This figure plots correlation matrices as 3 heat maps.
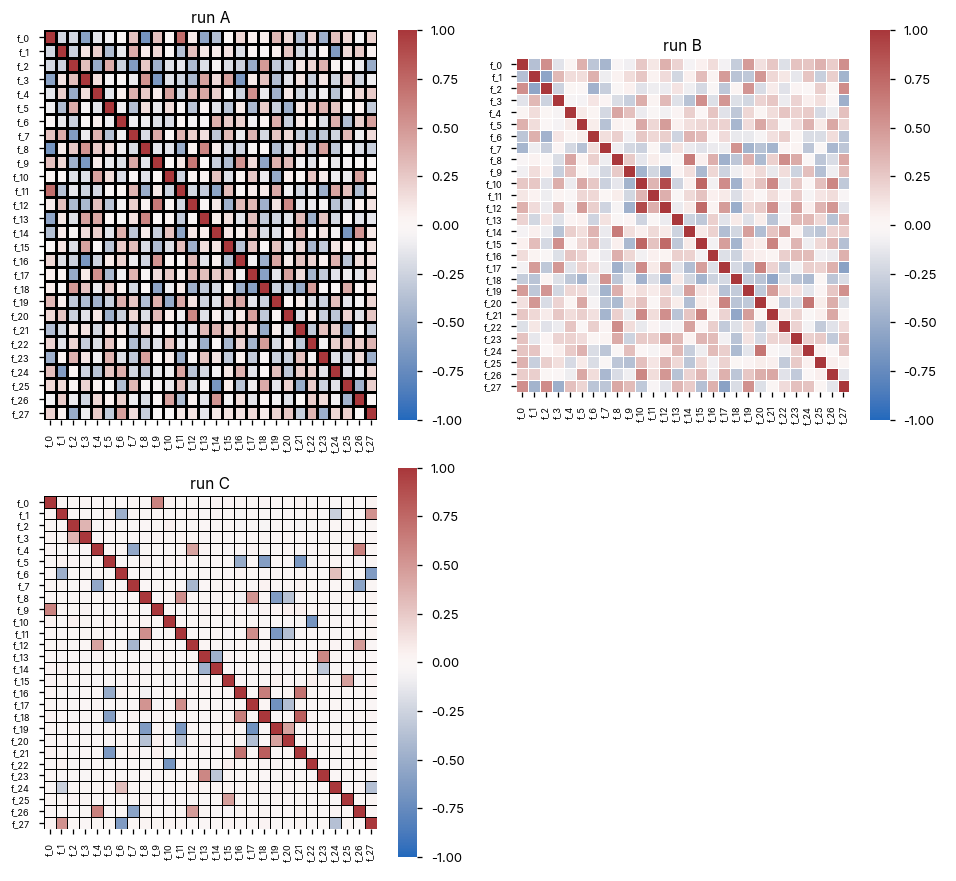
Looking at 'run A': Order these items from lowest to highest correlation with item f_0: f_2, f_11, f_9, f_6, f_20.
f_2, f_6, f_20, f_9, f_11
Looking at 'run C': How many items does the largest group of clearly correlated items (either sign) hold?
5
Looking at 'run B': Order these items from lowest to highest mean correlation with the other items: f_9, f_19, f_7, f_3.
f_7, f_9, f_3, f_19
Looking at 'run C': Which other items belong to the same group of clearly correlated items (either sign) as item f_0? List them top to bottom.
f_9
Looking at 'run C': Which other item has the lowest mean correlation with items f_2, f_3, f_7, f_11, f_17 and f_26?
f_19
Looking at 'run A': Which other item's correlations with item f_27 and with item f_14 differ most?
f_25
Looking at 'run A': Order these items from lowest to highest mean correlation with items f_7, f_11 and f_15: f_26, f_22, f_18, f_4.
f_22, f_26, f_18, f_4
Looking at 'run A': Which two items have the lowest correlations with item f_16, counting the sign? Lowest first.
f_3, f_18
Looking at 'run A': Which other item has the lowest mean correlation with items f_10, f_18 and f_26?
f_19
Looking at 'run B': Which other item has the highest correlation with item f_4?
f_8
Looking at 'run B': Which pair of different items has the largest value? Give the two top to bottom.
f_10, f_12
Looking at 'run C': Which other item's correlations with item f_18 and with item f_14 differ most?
f_21
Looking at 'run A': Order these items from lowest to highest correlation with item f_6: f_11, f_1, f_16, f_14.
f_1, f_11, f_16, f_14
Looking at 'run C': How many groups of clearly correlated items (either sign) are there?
9
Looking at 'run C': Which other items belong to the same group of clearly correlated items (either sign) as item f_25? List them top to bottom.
f_15
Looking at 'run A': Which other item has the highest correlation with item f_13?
f_8
